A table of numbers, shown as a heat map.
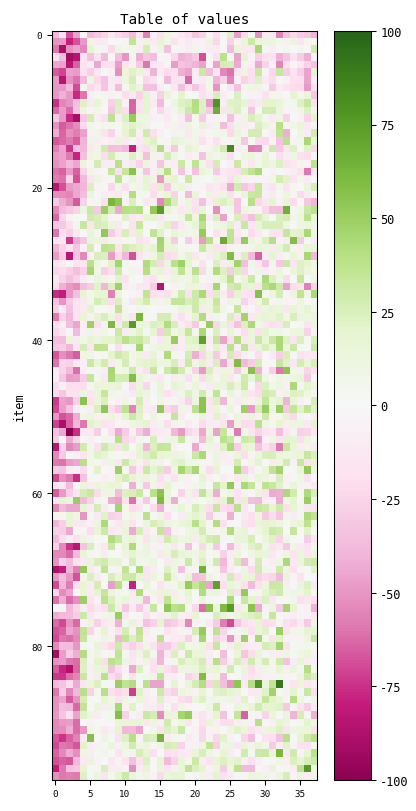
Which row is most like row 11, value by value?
67
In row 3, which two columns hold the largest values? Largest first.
24, 27
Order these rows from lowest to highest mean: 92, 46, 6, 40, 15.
6, 15, 92, 46, 40
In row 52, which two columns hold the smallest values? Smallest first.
2, 3
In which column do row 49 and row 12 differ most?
11
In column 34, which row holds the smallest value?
89
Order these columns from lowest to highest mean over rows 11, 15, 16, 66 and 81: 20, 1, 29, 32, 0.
0, 1, 32, 29, 20
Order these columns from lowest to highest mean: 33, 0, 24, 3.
0, 3, 24, 33
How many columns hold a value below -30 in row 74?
5
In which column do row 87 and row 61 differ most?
3
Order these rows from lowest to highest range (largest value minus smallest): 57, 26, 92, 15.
57, 26, 92, 15
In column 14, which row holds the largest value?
23
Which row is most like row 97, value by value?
68
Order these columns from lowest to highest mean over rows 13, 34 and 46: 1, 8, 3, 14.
1, 3, 8, 14
